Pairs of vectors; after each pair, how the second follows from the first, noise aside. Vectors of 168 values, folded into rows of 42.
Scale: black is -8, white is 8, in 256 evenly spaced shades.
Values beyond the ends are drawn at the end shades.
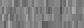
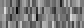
wrapped around, negated, scaled up.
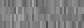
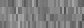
copied.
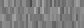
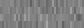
reversed, partly zeroed.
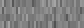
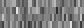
reversed, negated, scaled up.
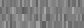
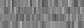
wrapped around.
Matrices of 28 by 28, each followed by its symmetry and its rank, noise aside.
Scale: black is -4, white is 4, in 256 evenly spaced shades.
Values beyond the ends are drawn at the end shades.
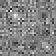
symmetric, rank six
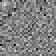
symmetric, rank seven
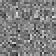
no symmetry, rank seven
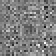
no symmetry, rank five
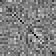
symmetric, rank seven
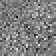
symmetric, rank seven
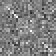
symmetric, rank seven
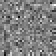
antisymmetric, rank six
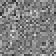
symmetric, rank six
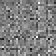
no symmetry, rank five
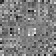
symmetric, rank six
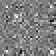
symmetric, rank five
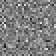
no symmetry, rank five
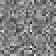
no symmetry, rank five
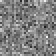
no symmetry, rank seven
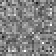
symmetric, rank five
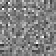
symmetric, rank six
